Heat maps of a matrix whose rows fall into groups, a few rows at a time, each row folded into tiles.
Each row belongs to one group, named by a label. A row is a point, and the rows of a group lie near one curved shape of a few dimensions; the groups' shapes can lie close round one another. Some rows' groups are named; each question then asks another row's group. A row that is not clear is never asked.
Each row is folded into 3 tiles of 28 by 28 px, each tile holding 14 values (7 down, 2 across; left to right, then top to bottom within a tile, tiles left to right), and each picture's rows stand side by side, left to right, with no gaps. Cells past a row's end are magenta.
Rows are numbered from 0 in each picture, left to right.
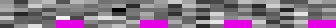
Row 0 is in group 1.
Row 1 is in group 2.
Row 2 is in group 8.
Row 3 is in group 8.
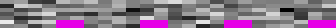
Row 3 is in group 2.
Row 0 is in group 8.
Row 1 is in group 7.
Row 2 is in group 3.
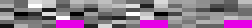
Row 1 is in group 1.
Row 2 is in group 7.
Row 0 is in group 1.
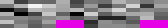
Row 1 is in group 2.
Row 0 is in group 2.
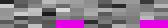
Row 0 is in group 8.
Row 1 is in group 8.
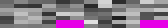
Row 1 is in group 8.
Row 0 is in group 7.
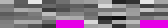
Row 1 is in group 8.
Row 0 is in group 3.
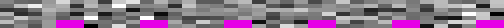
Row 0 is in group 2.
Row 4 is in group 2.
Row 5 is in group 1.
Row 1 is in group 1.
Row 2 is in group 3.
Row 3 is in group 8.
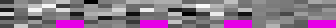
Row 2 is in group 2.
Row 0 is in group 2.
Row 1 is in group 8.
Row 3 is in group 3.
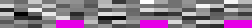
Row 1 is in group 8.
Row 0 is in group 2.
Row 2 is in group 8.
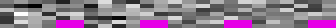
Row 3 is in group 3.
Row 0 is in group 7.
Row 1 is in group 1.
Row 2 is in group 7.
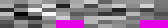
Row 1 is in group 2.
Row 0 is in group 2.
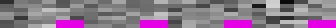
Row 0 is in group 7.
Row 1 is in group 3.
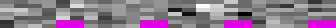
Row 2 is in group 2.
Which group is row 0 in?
2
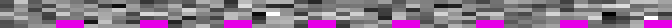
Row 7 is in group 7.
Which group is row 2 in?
2
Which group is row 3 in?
7
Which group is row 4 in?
2
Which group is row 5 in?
7
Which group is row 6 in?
8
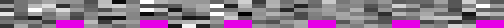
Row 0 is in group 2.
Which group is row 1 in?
8
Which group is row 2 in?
1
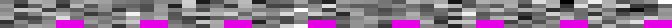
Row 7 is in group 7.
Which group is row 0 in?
2
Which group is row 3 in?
7
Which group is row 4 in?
7
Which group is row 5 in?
8
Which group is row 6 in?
2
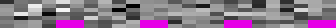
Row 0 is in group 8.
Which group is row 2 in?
7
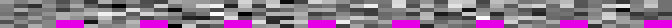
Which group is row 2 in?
1
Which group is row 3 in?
8
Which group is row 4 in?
2
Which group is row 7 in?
2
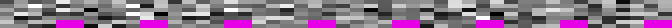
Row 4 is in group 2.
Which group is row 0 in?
8
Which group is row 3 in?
2
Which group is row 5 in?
1
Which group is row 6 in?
7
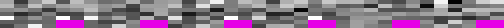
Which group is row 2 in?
1
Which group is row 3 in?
1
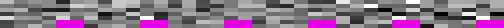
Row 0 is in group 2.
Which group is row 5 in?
1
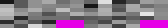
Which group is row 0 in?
8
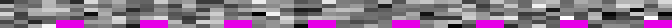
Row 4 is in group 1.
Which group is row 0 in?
7
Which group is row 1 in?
7
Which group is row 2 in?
8
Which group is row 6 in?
1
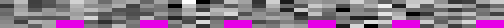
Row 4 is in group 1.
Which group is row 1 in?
1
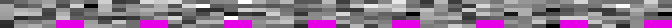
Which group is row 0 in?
2
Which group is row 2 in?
7
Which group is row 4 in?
2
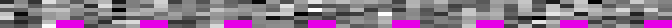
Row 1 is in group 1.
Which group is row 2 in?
7
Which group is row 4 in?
8
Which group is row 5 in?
8
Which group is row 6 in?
1
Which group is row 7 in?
8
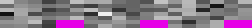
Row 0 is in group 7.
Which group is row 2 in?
1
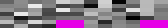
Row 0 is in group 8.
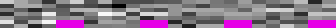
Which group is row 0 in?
8
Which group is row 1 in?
7
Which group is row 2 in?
8
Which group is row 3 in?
8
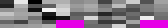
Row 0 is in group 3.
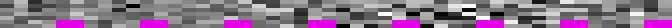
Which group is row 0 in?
1
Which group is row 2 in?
7
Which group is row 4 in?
1
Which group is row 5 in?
1
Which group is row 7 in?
8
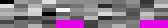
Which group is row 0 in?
8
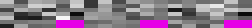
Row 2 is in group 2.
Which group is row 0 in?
1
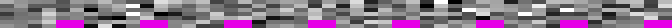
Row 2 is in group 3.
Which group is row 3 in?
2
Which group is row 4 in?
1
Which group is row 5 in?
3
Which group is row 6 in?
8
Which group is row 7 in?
2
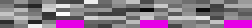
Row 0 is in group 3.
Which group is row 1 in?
2
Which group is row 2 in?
2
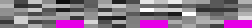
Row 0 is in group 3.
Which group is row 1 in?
8
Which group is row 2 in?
7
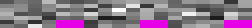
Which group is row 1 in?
2
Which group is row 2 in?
2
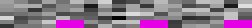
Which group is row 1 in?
1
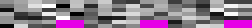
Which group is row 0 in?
1
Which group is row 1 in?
1
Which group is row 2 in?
3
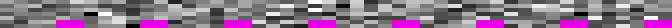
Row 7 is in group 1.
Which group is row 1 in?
7
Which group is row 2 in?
8
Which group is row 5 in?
7
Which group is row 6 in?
2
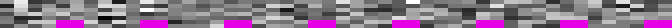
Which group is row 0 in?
1
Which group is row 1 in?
8
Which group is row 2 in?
7
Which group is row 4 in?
7
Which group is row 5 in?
2
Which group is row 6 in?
3
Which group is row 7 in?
3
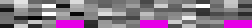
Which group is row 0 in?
1
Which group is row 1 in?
2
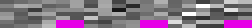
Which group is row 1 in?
1
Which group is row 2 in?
8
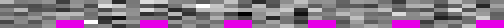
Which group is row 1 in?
8
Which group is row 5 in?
2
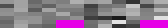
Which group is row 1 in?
3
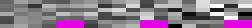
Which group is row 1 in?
2
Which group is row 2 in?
1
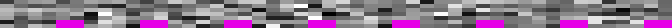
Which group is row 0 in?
8
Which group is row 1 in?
7
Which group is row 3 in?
1
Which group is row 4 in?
7
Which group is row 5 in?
8
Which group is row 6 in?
7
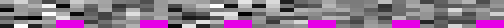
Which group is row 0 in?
1
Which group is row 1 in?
8
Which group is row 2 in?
1
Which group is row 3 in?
1
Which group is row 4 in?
1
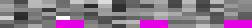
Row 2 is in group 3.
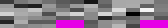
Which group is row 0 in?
7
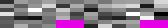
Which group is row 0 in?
2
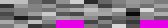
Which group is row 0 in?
3
